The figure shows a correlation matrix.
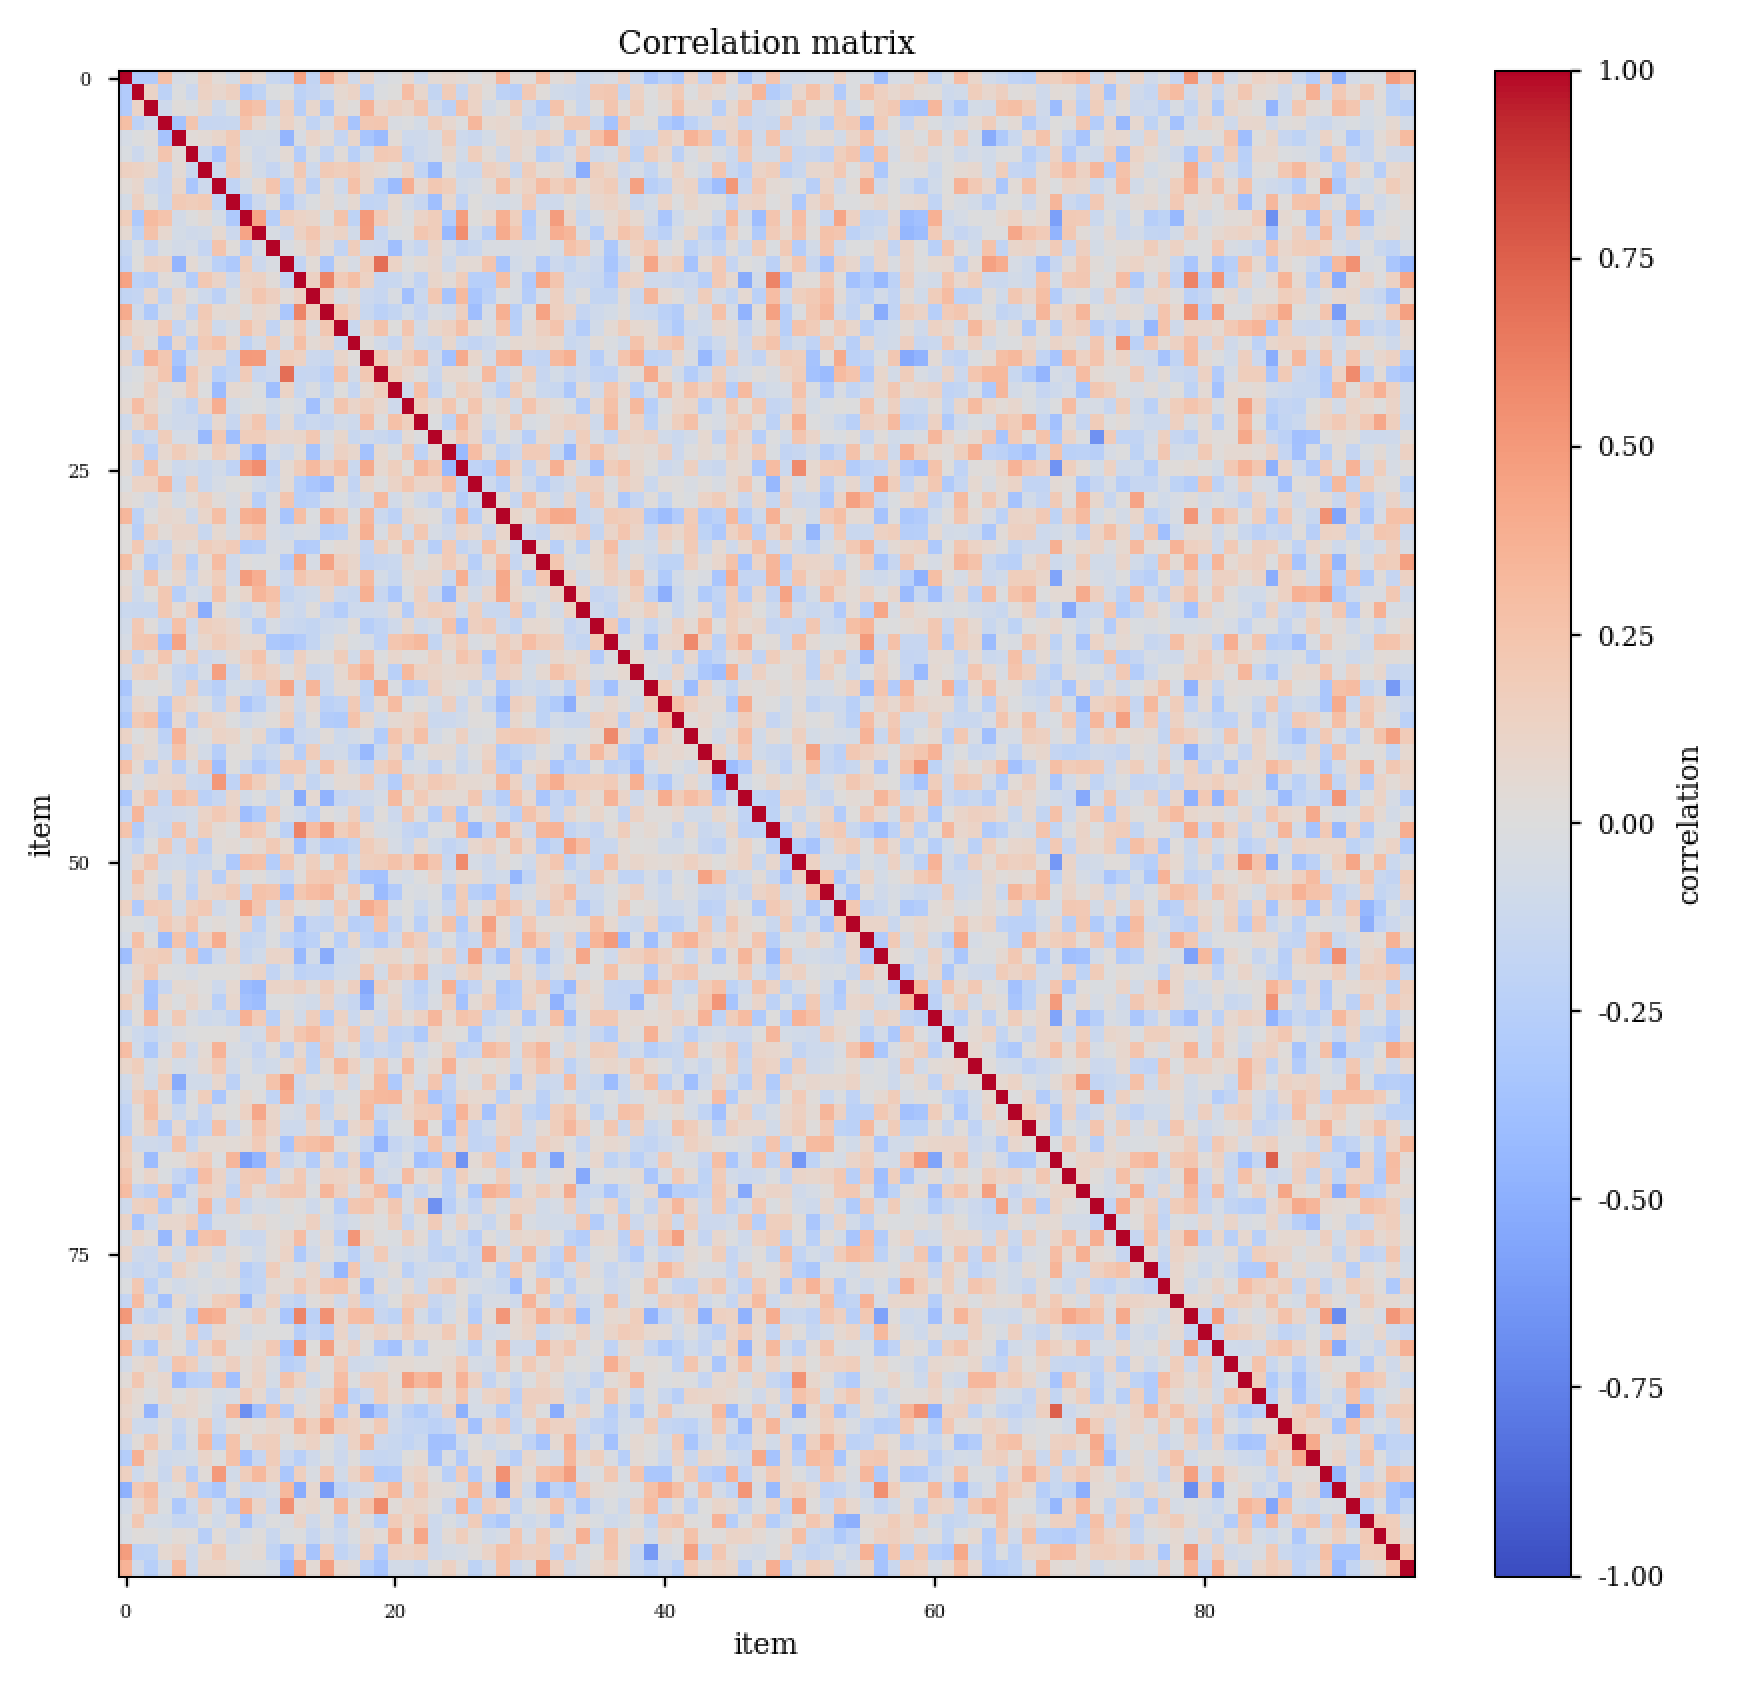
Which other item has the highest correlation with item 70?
79
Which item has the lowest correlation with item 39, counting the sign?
94
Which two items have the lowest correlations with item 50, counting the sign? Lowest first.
69, 85
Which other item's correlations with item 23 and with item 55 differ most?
72
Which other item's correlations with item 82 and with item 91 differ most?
12
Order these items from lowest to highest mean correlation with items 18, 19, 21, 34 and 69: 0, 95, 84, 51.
51, 95, 84, 0
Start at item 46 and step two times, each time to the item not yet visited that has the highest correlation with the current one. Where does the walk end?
56
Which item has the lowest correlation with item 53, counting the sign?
92
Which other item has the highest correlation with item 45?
7
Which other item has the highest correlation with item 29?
18
